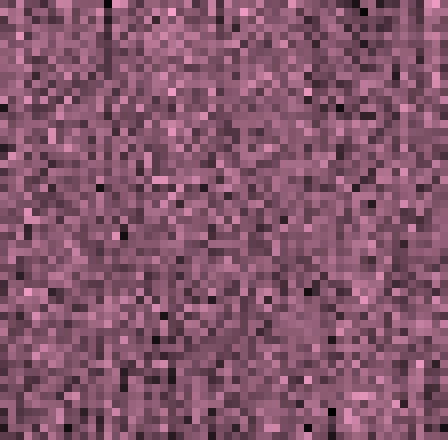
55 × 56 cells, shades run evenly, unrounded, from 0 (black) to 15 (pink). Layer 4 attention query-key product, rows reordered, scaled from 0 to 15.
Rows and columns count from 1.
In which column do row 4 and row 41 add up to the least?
49
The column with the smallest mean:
1
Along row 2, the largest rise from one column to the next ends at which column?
47
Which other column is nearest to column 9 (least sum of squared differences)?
37
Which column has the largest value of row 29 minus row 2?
46
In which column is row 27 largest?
4
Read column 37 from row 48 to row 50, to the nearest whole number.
5 6 10
